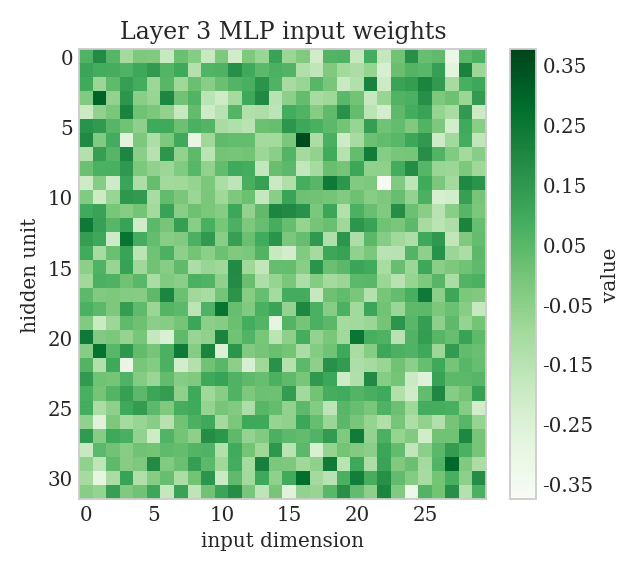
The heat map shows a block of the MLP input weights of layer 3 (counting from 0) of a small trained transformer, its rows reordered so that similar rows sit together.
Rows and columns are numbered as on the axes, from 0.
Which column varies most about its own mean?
1
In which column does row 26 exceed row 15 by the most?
13
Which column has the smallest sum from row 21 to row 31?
24
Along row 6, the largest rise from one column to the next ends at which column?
16
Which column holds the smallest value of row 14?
15
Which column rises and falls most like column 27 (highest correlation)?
22
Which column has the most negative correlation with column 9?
25
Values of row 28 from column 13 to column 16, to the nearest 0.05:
-0.1 0.15 -0.15 0.05
